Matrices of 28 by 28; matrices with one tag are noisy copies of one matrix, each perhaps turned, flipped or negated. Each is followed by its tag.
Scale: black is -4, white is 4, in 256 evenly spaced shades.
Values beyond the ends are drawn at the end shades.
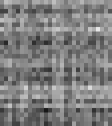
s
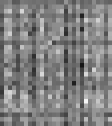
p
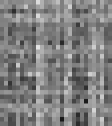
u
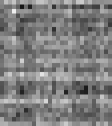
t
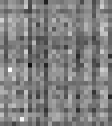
p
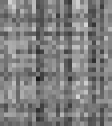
u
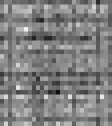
p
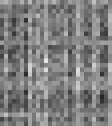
p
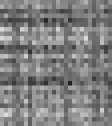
u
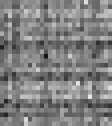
u
